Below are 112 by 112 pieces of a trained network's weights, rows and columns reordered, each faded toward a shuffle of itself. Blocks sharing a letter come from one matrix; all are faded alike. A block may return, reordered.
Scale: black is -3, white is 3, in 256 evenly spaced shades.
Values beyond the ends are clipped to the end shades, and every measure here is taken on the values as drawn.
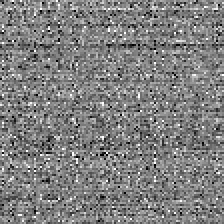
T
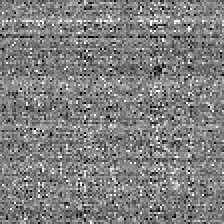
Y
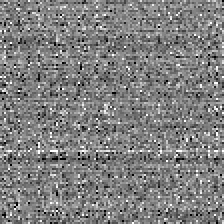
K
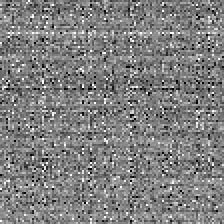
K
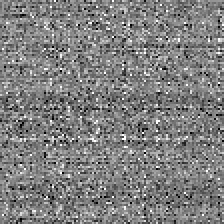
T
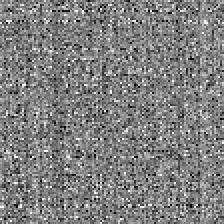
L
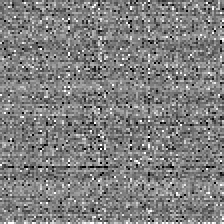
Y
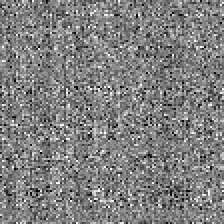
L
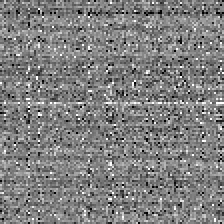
Y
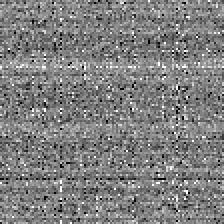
Y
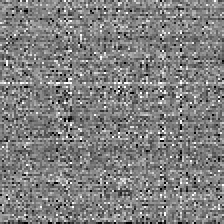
Y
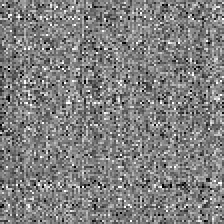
L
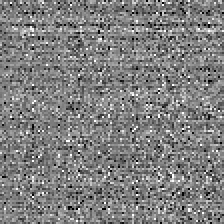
T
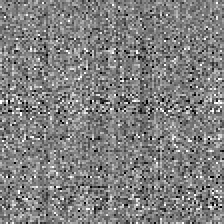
L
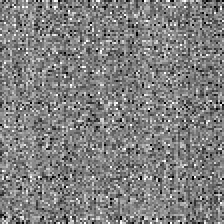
L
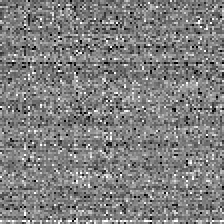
K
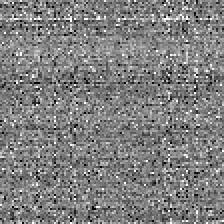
K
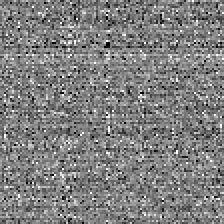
T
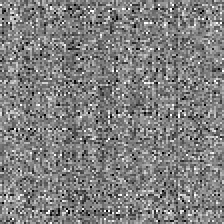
L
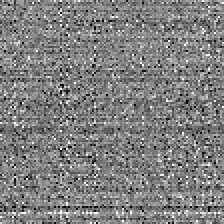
Y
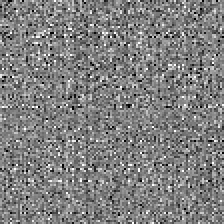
L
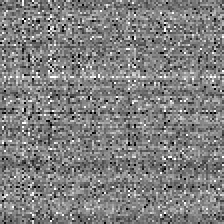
K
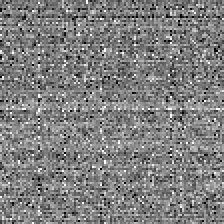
T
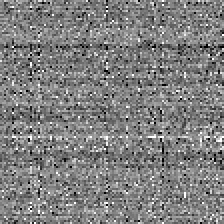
Y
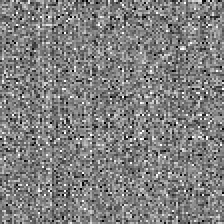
L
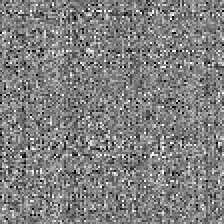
L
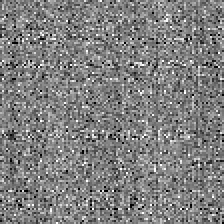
L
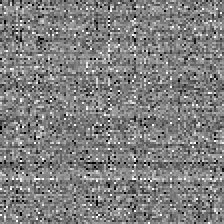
Y
